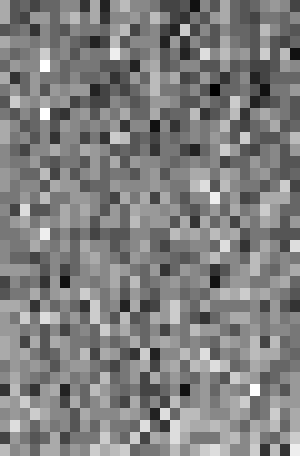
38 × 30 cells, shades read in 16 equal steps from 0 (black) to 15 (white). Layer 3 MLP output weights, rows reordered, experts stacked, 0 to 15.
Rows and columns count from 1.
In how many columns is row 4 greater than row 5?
10
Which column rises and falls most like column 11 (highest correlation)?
26
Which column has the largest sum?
23
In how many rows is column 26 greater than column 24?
14
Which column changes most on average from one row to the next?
22
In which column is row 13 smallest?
20
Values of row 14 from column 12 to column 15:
10 5 9 8
